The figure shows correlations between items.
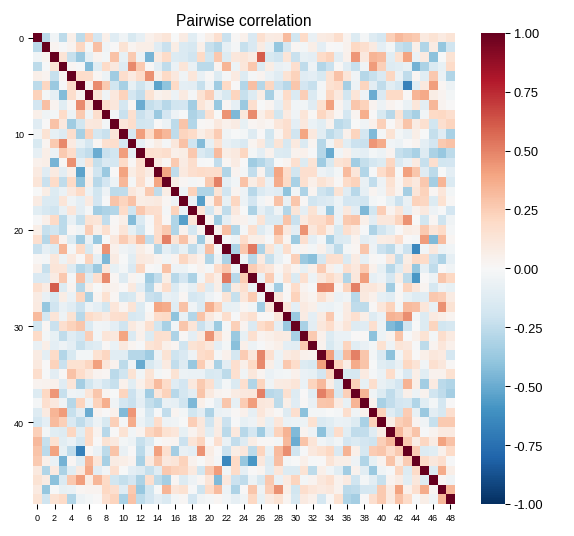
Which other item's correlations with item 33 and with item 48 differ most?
37
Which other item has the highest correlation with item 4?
13
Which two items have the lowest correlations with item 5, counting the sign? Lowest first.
43, 14
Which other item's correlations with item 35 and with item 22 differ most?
44
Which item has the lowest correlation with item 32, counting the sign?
23
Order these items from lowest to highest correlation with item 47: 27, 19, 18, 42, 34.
19, 18, 34, 27, 42
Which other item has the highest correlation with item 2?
26
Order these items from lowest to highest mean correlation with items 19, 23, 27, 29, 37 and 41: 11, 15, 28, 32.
11, 32, 28, 15
